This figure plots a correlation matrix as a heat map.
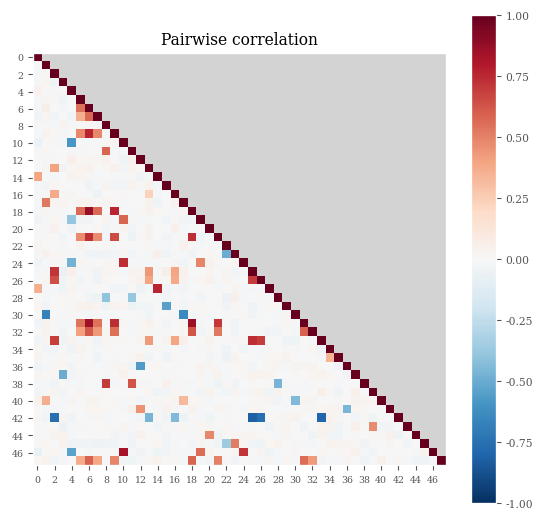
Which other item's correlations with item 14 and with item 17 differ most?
27
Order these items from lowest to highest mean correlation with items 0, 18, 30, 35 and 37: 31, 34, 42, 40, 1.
1, 40, 42, 34, 31
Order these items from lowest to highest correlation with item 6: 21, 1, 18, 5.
1, 5, 21, 18
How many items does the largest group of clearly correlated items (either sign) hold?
9
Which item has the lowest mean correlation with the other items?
42
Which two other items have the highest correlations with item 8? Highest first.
38, 11
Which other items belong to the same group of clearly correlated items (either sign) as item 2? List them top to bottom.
13, 16, 25, 26, 33, 42
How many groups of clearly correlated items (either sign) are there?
13
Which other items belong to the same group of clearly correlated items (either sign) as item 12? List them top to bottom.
36, 41
